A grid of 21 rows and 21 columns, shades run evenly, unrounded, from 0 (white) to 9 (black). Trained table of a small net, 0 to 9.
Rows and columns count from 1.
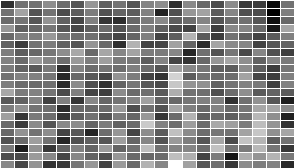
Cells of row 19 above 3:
18
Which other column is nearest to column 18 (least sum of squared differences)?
3
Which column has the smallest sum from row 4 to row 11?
13
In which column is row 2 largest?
20
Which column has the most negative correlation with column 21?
11
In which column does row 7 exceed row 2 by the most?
14
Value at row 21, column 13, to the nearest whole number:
0
